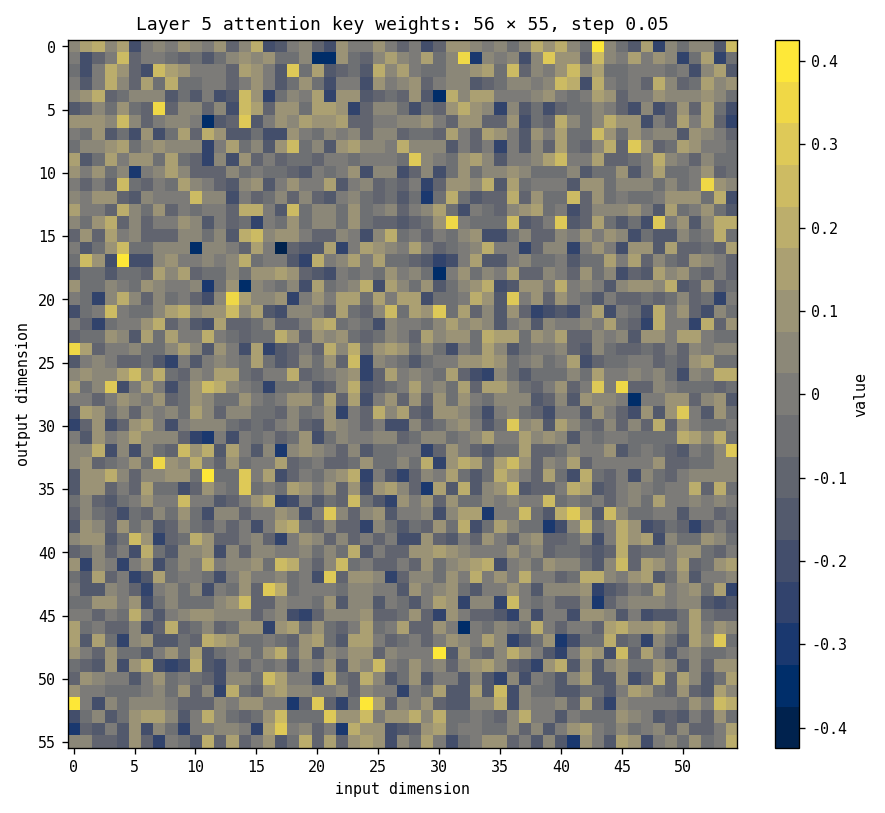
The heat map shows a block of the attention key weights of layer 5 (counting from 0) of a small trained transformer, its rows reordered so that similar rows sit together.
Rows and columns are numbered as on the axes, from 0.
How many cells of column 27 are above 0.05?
8
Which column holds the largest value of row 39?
5
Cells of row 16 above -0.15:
45
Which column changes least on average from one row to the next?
49
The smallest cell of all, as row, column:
16, 17
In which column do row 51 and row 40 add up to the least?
12
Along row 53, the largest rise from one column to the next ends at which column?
21
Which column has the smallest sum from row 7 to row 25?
35
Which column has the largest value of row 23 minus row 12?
29
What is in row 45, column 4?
-0.05
